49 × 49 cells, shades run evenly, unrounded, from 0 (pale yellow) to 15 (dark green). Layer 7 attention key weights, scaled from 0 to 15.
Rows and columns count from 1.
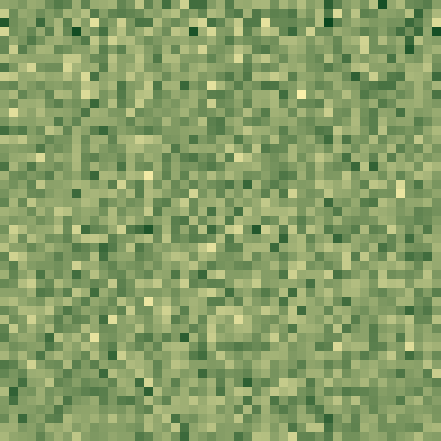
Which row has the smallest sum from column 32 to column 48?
32
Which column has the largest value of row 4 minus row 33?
9
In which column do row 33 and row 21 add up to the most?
26
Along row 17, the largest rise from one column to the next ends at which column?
30
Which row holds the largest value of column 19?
1
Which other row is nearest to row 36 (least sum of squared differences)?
25
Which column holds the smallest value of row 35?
19
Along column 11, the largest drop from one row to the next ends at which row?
3
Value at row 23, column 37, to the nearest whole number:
12
